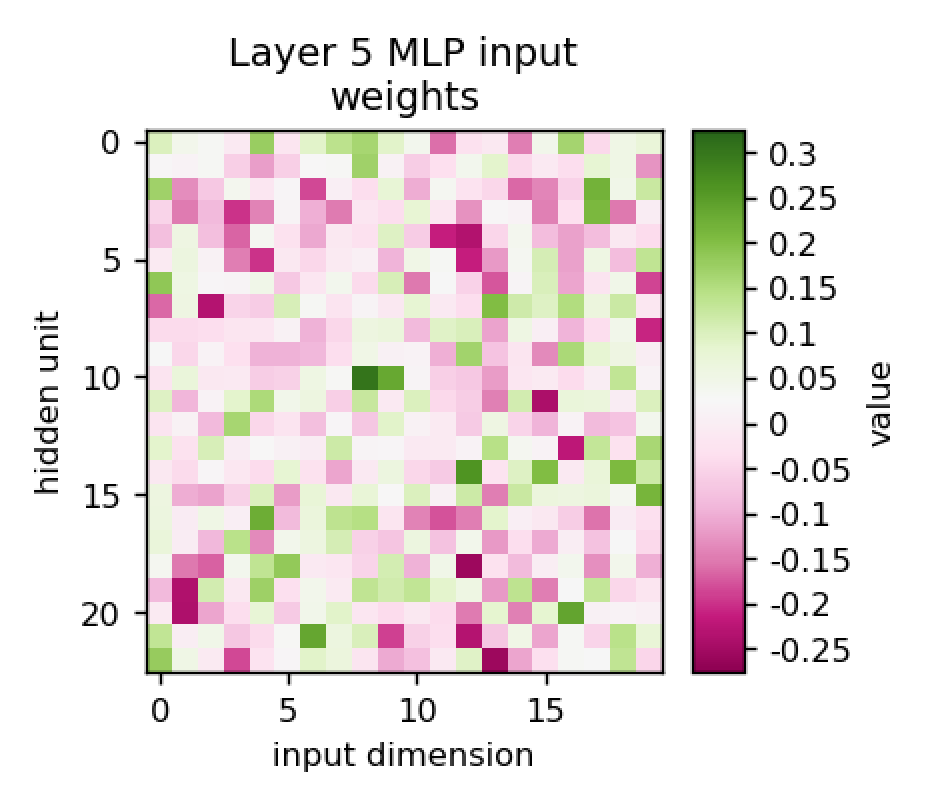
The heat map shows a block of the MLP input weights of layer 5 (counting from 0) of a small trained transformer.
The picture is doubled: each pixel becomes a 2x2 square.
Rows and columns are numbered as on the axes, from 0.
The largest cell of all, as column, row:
8, 10
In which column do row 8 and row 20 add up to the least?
1
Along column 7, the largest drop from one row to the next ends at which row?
14
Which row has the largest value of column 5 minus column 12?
18
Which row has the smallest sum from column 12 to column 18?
4
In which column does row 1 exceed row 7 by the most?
2
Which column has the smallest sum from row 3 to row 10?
3
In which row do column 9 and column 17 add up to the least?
21
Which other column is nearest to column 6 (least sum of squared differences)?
7
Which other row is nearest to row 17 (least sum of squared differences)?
12
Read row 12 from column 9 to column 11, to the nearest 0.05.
0.1 0 0
